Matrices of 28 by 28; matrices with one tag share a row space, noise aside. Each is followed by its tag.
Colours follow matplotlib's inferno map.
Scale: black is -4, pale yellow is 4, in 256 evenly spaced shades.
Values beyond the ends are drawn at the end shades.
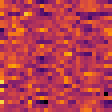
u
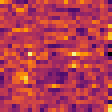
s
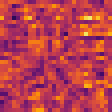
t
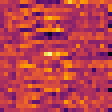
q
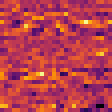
t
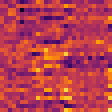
q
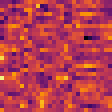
u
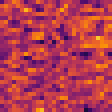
t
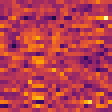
t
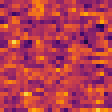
t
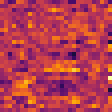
s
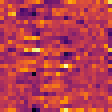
q
